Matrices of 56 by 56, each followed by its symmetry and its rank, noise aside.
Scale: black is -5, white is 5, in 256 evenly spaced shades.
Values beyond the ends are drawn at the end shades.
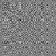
no symmetry, rank four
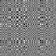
symmetric, rank two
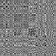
symmetric, rank four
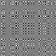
symmetric, rank two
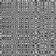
no symmetry, rank three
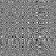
antisymmetric, rank four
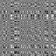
antisymmetric, rank two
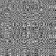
antisymmetric, rank four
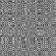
no symmetry, rank three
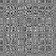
no symmetry, rank three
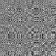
symmetric, rank four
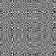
no symmetry, rank three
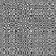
symmetric, rank four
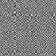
no symmetry, rank two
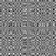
antisymmetric, rank two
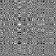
no symmetry, rank three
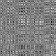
no symmetry, rank two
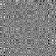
no symmetry, rank four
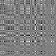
antisymmetric, rank two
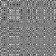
symmetric, rank two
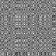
symmetric, rank two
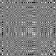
symmetric, rank two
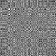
symmetric, rank three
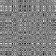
no symmetry, rank two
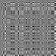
no symmetry, rank two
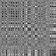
symmetric, rank two
